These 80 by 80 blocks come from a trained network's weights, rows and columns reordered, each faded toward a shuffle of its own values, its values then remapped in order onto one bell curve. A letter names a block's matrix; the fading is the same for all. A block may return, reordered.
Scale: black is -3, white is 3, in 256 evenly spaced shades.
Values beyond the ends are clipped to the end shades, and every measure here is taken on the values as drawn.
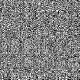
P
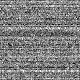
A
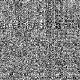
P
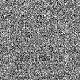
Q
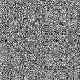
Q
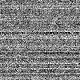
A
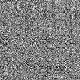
Q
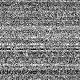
A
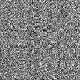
Q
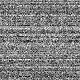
A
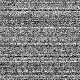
A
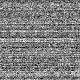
A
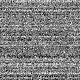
A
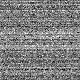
A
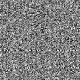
Q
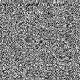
Q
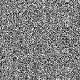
Q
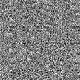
Q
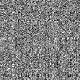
P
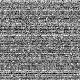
A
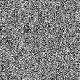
Q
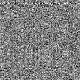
Q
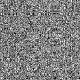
P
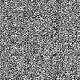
Q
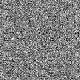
Q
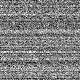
A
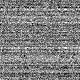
A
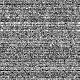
A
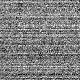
A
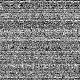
A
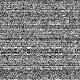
A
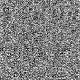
P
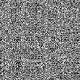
P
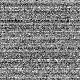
A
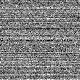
A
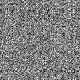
P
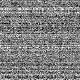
A
